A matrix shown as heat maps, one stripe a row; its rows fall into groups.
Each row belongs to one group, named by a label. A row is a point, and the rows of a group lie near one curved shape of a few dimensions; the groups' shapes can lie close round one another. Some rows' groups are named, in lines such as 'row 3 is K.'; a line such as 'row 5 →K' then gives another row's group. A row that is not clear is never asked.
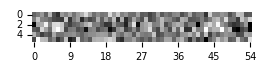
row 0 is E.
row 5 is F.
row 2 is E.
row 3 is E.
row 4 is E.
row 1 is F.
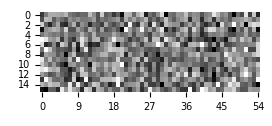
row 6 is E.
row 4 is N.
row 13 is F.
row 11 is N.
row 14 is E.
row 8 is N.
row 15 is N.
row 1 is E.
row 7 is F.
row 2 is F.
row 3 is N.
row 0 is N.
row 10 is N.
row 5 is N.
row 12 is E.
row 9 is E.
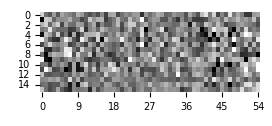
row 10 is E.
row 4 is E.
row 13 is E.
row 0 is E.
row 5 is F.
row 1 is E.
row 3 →N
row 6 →N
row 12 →E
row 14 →E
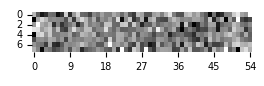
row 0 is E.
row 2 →N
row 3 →N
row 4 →E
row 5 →E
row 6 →E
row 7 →F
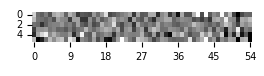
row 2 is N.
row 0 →E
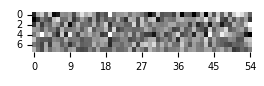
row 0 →E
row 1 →N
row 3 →N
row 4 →E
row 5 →E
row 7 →E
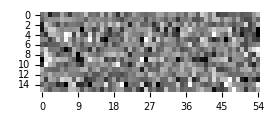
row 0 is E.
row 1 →E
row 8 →F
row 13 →E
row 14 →N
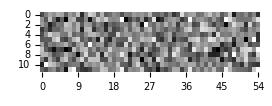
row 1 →N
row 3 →N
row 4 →E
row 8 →F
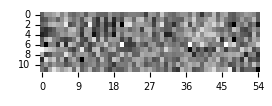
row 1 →N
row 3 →N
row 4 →N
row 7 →N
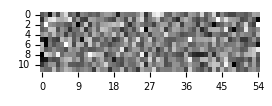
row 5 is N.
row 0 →E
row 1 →E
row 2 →F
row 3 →N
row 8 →E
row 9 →N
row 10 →N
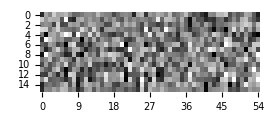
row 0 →E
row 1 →N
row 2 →E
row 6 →N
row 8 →F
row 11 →F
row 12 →N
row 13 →F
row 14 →E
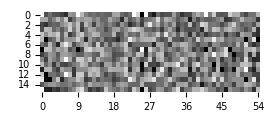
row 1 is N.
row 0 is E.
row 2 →N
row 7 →E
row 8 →N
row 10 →E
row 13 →F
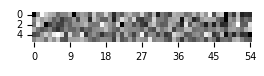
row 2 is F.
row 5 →N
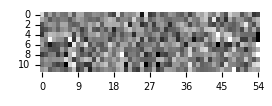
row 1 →E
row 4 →E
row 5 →E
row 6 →E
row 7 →N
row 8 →N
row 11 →F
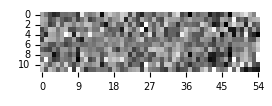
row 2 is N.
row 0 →F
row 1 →F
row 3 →N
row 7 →E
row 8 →F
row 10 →N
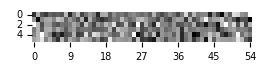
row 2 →N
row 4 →N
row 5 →E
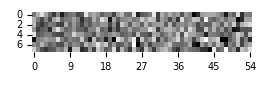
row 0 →N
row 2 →F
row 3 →E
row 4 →E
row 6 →N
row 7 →F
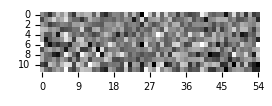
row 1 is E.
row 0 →N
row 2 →E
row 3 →N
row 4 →E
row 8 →F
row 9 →E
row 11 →N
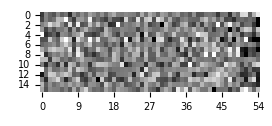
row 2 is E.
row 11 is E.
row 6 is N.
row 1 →N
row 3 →E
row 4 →E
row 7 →E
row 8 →E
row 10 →N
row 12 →E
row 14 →E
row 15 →E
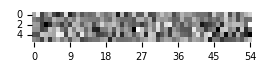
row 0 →F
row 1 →N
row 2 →F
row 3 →N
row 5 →E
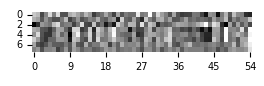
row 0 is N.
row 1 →F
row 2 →N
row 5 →F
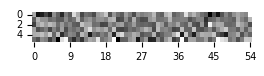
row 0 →E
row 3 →N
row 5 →N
